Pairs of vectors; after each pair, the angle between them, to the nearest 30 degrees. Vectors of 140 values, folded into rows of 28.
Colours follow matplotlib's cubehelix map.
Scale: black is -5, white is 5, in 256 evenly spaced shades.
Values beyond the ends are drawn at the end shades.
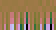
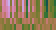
90 degrees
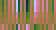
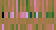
60 degrees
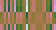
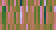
60 degrees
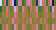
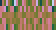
150 degrees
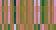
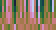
60 degrees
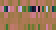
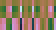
90 degrees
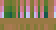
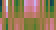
90 degrees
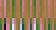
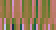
150 degrees
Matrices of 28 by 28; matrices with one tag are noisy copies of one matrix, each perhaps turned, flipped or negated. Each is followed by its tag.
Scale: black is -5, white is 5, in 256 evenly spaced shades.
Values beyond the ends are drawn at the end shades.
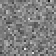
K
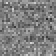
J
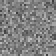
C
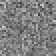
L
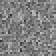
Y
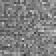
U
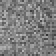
U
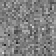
J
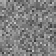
C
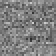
J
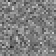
K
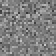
Y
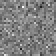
C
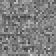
J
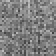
U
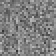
L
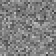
K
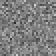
Y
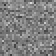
L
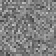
K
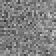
U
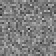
Y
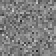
C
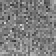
U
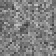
J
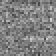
J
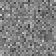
K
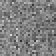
U
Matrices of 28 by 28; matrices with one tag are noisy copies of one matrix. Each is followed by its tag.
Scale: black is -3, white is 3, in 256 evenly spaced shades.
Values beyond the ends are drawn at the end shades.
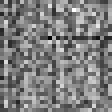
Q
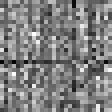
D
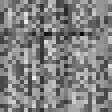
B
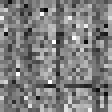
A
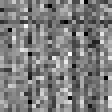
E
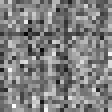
B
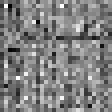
Q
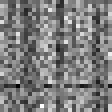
A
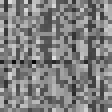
D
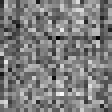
Q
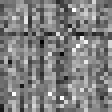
B
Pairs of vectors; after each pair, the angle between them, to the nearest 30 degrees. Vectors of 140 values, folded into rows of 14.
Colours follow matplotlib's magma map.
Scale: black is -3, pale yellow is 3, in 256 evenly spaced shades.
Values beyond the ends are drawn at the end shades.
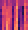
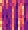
150 degrees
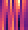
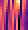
30 degrees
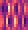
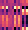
90 degrees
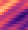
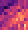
150 degrees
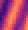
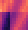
120 degrees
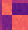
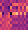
120 degrees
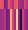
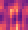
60 degrees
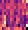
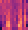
120 degrees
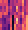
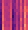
90 degrees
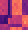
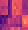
30 degrees
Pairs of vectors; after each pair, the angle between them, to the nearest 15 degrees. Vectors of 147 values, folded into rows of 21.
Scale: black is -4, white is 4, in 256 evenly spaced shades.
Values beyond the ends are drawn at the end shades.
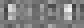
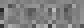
120 degrees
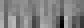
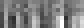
165 degrees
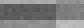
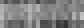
135 degrees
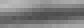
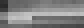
135 degrees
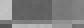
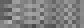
120 degrees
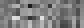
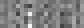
60 degrees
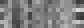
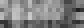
135 degrees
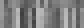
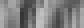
45 degrees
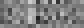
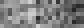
45 degrees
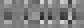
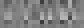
165 degrees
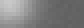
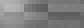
30 degrees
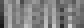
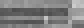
90 degrees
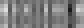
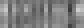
15 degrees
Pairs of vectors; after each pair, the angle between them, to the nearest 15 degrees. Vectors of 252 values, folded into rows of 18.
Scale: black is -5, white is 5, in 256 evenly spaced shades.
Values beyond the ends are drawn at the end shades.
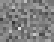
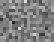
30 degrees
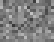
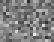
90 degrees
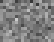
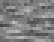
75 degrees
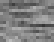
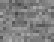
45 degrees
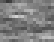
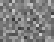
90 degrees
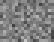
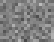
165 degrees
